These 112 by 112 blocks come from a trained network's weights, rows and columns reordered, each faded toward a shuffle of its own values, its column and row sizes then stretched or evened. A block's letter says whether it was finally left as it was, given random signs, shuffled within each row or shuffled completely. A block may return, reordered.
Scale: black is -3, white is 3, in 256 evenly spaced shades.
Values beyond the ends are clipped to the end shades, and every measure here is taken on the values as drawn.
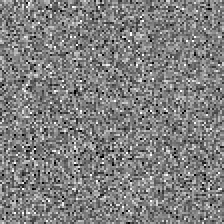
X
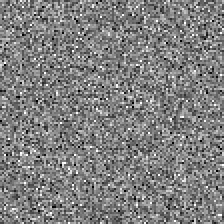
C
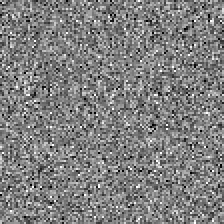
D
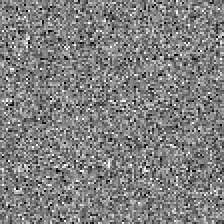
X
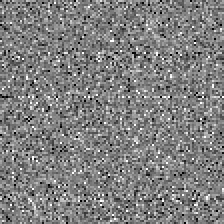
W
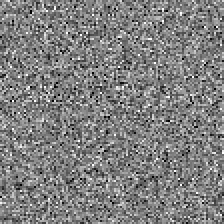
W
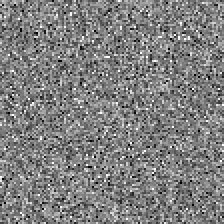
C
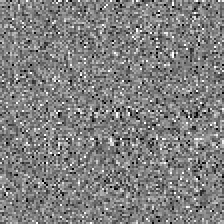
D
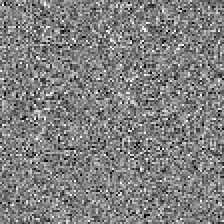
D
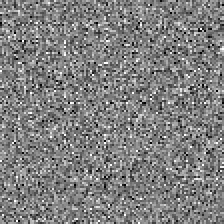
X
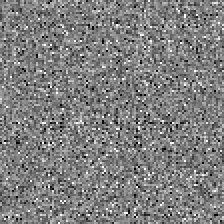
X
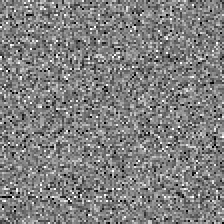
W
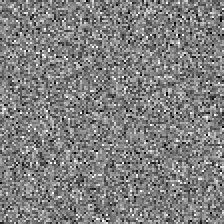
W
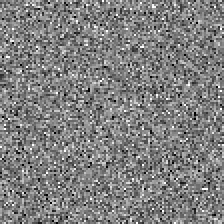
C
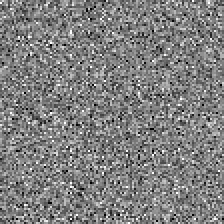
D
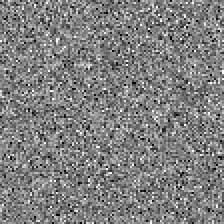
C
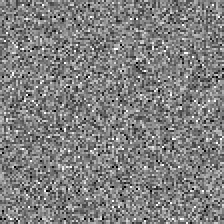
W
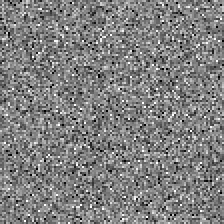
C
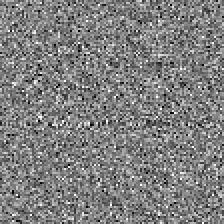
D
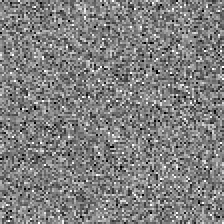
C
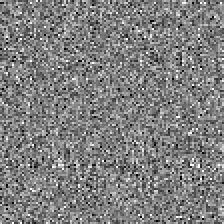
D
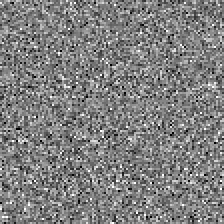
W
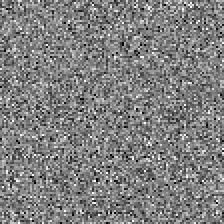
W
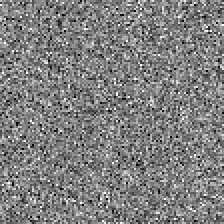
C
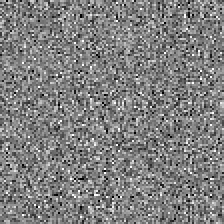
D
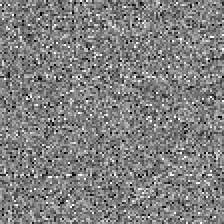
W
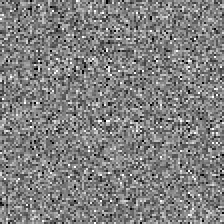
X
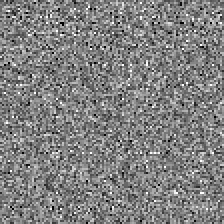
X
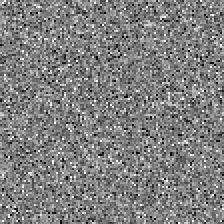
C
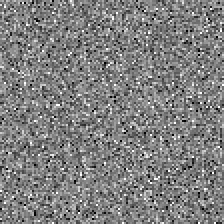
C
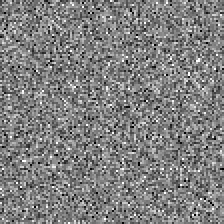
C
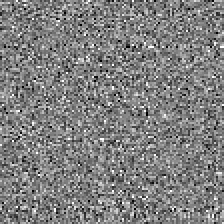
D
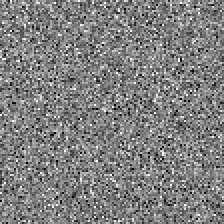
C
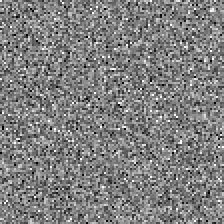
C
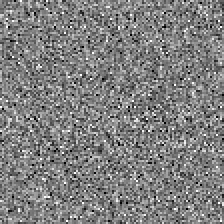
W
